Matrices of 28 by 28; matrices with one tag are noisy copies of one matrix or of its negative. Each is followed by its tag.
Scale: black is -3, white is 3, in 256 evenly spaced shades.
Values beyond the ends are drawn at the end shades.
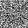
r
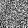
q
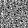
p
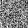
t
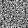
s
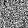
p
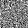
p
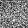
r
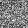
r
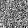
q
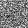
r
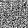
r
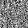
p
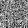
q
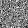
s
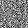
s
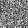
q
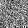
q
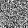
q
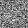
r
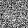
r
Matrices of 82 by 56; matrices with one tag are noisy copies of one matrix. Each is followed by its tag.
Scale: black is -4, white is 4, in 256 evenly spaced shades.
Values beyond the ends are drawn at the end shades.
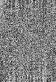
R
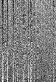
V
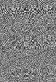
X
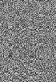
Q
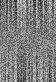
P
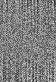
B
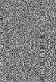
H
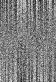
P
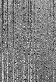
V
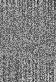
B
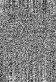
R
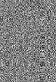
H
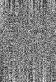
R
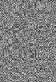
Q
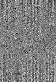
B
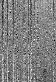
V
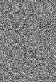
Q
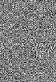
Q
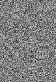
Q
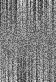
P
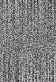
B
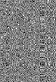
H
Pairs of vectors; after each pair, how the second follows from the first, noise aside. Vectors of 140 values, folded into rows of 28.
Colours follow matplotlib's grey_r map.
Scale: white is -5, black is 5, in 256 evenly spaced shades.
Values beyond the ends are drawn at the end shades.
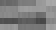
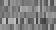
sign-scrambled.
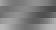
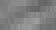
wrapped around, negated, shrunk.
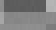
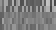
sign-scrambled.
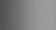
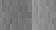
wrapped around, negated, shrunk.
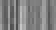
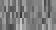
sign-scrambled.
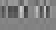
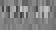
sign-scrambled.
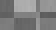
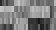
wrapped around, negated, scaled up.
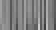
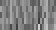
sign-scrambled.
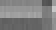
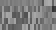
sign-scrambled.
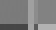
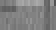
wrapped around, negated, shrunk.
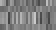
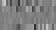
wrapped around, partly zeroed.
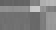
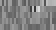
sign-scrambled.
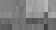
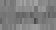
wrapped around, shrunk.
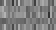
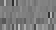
partly zeroed.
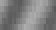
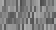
sign-scrambled.
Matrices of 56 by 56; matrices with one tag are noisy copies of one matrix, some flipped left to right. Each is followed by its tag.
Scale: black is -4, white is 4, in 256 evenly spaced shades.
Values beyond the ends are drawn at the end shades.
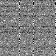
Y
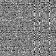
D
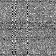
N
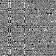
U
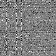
D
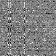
U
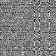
D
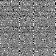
Y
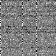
Y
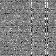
U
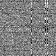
U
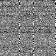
Y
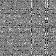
U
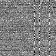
D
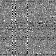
N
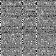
Y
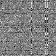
U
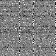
Y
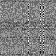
N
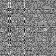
U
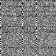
Y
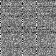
Y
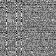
D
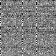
Y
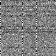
Y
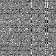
U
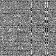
U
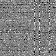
D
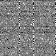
Y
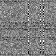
N
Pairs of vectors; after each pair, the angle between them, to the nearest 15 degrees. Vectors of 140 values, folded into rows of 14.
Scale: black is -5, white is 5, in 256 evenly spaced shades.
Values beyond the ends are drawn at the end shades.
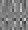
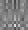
90 degrees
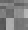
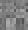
60 degrees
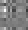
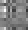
15 degrees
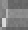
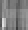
45 degrees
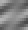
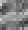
30 degrees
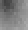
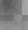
30 degrees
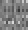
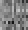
150 degrees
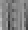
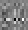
90 degrees
